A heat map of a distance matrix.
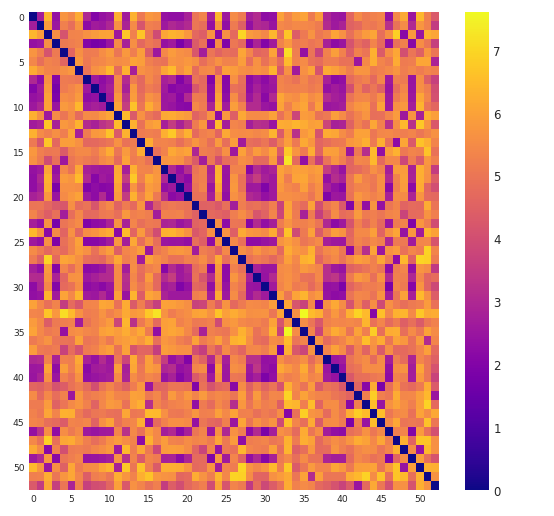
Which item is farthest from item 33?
35
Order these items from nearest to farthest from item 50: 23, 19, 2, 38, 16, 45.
2, 16, 45, 38, 23, 19
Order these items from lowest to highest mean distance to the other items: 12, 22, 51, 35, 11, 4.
12, 22, 4, 11, 35, 51
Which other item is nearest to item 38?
20
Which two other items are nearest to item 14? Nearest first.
47, 27
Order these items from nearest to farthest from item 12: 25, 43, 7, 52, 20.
25, 7, 20, 52, 43
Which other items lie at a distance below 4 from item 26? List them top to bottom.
15, 21, 41, 43, 45
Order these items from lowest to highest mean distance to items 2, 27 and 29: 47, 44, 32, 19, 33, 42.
19, 47, 32, 44, 42, 33
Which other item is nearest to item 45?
41
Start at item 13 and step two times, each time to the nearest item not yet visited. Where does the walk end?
34
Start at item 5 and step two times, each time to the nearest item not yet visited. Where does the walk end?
52
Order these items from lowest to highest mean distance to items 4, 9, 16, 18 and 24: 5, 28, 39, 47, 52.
28, 39, 52, 5, 47
